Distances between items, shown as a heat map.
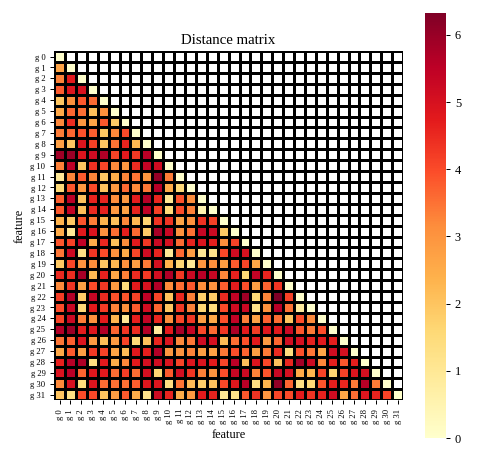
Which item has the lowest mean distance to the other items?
g 5
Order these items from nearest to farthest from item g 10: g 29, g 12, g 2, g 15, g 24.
g 2, g 12, g 24, g 29, g 15
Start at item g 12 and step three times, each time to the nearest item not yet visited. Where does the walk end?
g 0
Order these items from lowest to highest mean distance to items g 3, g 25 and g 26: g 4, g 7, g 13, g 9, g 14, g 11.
g 7, g 9, g 4, g 11, g 14, g 13
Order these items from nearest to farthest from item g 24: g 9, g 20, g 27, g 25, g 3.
g 27, g 3, g 20, g 25, g 9
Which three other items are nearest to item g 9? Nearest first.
g 25, g 29, g 23
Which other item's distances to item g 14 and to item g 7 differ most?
g 13
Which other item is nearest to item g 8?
g 31
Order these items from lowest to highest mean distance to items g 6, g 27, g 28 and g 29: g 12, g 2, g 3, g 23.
g 3, g 23, g 2, g 12
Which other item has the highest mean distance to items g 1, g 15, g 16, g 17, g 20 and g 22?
g 9
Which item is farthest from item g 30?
g 20
